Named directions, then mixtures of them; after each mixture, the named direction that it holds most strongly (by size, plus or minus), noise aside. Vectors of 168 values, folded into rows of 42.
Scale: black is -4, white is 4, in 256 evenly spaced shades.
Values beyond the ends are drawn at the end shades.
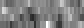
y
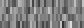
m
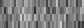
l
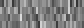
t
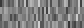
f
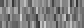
t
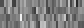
t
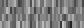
m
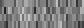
l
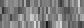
y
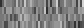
l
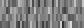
m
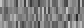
f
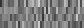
f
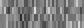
l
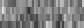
y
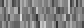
t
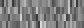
t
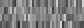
m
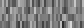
m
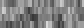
y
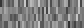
f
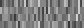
f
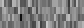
t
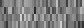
l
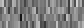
t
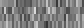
l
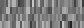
m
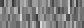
t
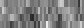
y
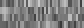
f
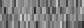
l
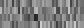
t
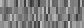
f
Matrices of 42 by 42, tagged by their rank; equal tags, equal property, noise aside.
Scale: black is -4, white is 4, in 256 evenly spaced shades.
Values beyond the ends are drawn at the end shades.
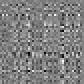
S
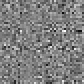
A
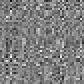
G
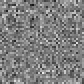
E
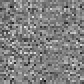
E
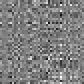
S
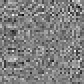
G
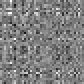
S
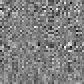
G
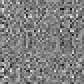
G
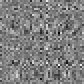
A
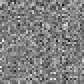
A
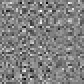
S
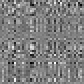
S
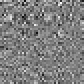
G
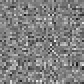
A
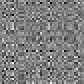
S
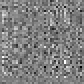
A
